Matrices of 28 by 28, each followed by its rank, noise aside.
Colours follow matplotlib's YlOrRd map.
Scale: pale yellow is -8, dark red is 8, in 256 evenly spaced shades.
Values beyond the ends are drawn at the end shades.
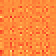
two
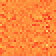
six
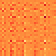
two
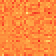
four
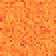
six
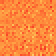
six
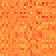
three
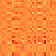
two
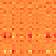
two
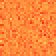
six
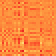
two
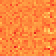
four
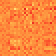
four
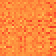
three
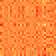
three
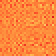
four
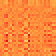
two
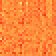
six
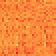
four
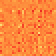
three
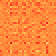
four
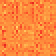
four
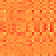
two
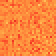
six
